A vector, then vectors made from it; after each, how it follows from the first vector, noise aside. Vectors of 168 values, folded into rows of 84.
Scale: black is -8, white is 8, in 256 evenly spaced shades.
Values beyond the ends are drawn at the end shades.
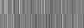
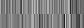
reversed, negated, scaled up.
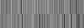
reversed, negated.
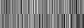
reversed, negated, scaled up.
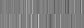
wrapped around, partly zeroed.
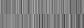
reversed, negated.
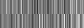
reversed, scaled up.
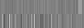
wrapped around, partly zeroed.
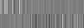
partly zeroed.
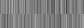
wrapped around, negated.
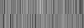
wrapped around, negated.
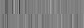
negated, partly zeroed.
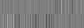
partly zeroed.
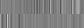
wrapped around, partly zeroed.
